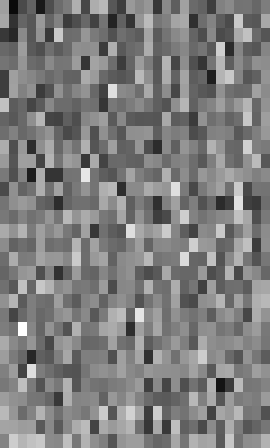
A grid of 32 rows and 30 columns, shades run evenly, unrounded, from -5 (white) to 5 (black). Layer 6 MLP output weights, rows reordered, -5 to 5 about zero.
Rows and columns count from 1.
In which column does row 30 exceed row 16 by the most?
21
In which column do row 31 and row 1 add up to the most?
5
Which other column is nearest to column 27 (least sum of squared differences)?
20
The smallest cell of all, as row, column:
24, 3
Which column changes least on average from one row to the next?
30
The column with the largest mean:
22
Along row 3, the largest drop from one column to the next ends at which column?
7
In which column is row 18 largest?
29
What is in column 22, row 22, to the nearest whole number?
2
